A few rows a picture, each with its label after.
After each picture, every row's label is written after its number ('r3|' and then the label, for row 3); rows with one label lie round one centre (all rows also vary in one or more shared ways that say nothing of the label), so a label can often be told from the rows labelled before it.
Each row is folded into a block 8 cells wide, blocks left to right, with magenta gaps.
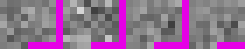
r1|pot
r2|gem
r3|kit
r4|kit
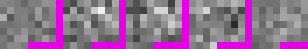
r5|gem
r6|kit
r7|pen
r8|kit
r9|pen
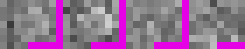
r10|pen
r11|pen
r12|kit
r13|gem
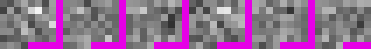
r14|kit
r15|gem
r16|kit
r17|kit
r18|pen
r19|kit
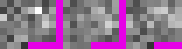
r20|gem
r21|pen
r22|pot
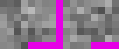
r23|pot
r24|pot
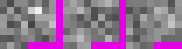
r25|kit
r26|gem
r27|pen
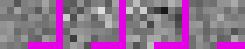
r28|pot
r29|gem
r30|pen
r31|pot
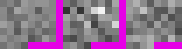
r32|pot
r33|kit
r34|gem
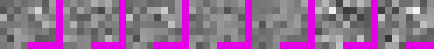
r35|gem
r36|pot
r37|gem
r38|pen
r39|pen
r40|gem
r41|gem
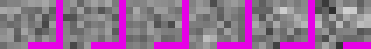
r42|kit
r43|pen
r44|kit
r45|gem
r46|pot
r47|pot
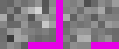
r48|gem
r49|gem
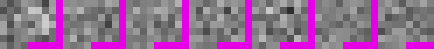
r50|pen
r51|kit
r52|kit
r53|pot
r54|pot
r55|gem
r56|gem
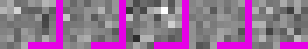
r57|kit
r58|gem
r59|gem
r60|pen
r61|pot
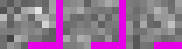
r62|gem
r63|gem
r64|pen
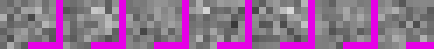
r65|gem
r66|pen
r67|pot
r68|kit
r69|kit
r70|pot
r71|gem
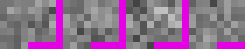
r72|kit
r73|pot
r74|pot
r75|gem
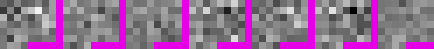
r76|gem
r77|pen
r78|kit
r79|pot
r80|gem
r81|pot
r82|gem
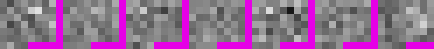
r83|kit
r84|kit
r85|pen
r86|gem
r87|pot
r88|pen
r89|pen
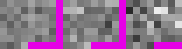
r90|pen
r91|kit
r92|kit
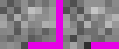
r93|pot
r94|pot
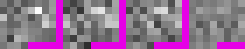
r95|gem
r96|pot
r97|kit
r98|kit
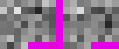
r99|pen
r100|kit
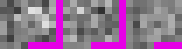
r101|pen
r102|pot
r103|pen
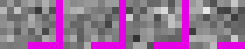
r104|pot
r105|kit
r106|gem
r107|gem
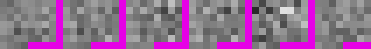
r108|pot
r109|pot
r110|pot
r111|pot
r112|kit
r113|pot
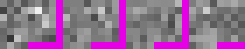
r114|gem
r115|gem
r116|kit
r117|gem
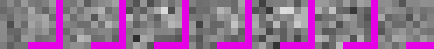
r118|pen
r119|gem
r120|gem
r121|pen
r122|pot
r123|pen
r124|gem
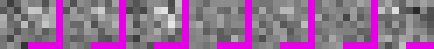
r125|pot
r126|kit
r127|pen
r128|pot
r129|kit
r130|gem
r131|pen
